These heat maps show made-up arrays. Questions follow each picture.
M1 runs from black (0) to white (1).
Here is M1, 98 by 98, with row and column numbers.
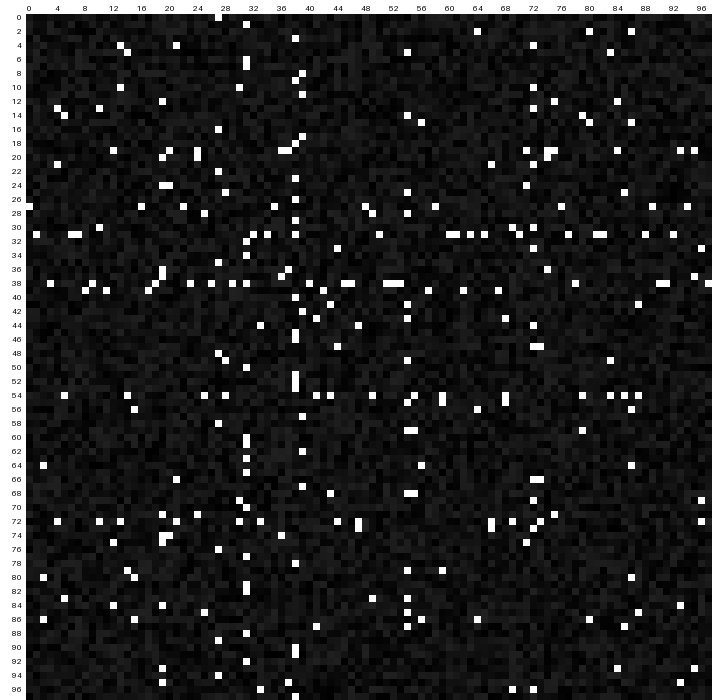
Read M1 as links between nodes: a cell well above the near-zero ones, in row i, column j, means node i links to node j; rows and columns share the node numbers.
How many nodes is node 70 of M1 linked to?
1
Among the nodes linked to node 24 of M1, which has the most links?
node 19
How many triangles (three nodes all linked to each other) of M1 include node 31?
0
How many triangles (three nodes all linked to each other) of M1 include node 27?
0
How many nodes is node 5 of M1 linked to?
3
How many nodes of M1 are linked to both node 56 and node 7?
0
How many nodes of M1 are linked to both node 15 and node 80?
1
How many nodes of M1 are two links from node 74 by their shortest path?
8
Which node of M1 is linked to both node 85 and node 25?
node 54
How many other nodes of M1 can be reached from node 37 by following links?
11
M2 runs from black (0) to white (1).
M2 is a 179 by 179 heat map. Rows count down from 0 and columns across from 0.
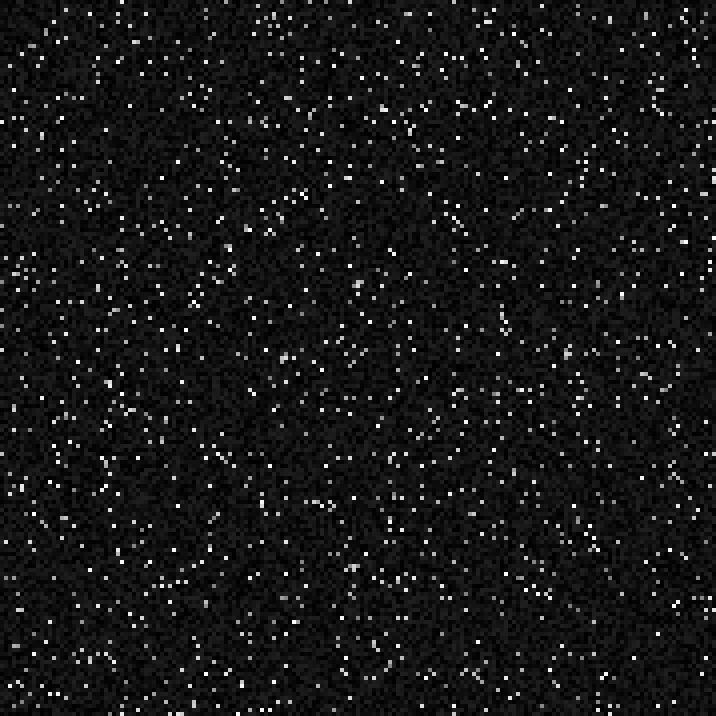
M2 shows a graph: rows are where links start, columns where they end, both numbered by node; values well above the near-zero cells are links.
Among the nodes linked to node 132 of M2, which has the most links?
node 97
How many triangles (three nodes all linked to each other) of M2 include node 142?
5
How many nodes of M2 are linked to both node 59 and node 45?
1
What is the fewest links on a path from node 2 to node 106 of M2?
3
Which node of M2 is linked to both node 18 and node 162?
node 94
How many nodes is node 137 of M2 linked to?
7
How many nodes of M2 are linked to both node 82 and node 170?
3
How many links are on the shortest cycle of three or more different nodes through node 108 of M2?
3
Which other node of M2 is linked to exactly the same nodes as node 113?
node 30
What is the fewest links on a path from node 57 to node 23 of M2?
2
